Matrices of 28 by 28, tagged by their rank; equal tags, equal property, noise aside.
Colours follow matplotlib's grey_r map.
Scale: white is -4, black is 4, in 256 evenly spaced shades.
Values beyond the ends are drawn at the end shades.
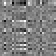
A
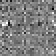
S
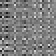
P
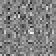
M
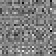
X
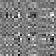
P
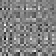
X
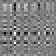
A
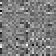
X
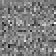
M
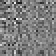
X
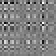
A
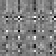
P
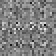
M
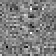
M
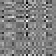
P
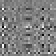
P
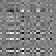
A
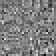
M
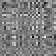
X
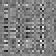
P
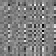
A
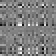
A
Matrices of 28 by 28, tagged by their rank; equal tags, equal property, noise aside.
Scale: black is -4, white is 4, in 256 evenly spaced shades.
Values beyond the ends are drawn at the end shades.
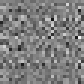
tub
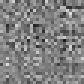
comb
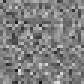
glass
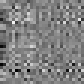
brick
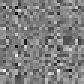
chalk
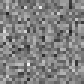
glass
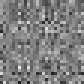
tub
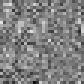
comb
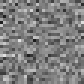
comb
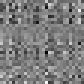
brick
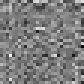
tub
